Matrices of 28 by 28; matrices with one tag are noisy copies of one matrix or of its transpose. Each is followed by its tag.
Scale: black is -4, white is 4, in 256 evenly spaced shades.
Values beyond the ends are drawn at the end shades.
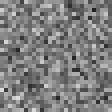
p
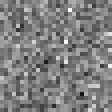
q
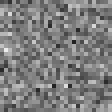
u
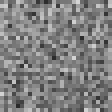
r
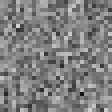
q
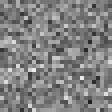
q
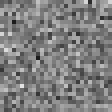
u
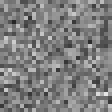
q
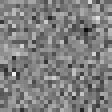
p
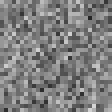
q
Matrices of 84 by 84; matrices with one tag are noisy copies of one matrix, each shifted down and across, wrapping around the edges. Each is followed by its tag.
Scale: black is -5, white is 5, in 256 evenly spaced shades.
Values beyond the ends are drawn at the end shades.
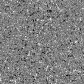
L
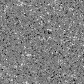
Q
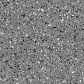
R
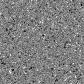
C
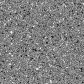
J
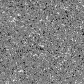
Q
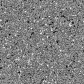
C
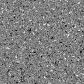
R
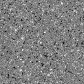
J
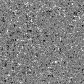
L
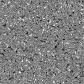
R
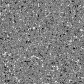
L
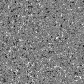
L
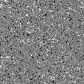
Q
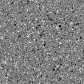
C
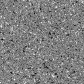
C
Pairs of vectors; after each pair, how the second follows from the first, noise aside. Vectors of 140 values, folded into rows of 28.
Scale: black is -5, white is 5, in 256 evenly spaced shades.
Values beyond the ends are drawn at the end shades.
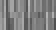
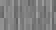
wrapped around, shrunk.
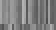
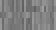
wrapped around, shrunk.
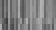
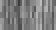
wrapped around, negated.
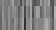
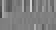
reversed, negated, partly zeroed.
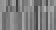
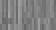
reversed, negated, shrunk.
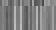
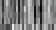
reversed, negated, scaled up.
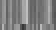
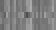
wrapped around, shrunk.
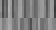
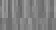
negated, shrunk.
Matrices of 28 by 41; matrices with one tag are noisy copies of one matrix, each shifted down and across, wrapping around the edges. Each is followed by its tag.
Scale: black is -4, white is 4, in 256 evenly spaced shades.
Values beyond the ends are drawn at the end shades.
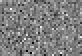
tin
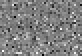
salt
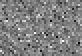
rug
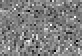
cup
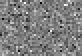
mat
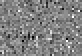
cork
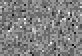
cup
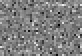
salt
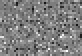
salt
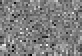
cup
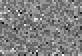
rug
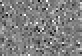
tin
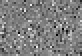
cork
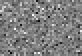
mat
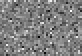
rug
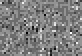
cork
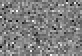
rug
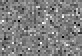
mat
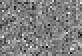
mat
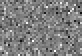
tin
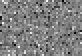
mat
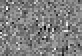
cork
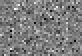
mat
